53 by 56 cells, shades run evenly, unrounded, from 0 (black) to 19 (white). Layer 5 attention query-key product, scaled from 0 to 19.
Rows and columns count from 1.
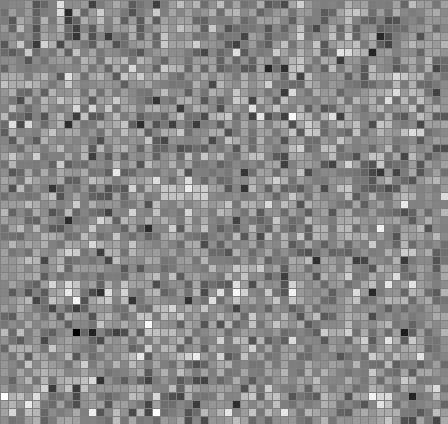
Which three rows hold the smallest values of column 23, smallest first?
14, 50, 19
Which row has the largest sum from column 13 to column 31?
45
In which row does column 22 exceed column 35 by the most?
25
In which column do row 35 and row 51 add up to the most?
4
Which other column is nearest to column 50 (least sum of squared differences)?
31
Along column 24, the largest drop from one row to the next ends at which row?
46
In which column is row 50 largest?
1
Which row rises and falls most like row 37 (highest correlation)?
43
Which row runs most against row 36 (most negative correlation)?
39
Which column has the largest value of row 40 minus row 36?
32
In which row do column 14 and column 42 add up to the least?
27
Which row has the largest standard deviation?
37
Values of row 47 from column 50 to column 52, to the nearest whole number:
8 12 7
